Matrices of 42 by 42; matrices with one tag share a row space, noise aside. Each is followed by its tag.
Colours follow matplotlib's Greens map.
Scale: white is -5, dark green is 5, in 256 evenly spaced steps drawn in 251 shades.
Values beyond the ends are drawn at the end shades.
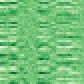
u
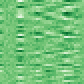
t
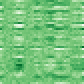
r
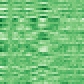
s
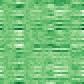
r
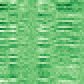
u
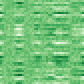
r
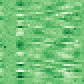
t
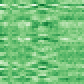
s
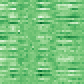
u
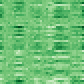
r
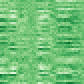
u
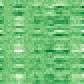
r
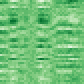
u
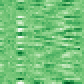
t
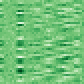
t
